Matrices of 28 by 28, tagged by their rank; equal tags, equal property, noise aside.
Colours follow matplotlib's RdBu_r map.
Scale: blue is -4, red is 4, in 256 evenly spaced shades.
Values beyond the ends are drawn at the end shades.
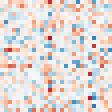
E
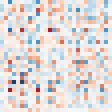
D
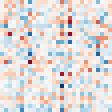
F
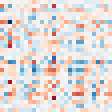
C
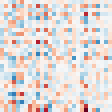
D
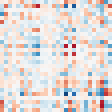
D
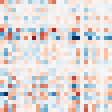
D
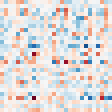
F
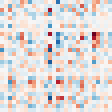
D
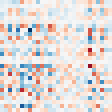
D
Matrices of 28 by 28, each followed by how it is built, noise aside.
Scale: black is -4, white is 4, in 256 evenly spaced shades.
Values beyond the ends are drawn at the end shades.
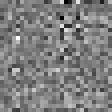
low rank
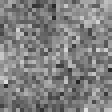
smooth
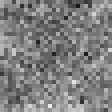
smooth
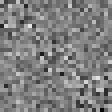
block diagonal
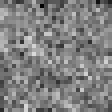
smooth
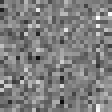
uneven columns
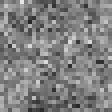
smooth
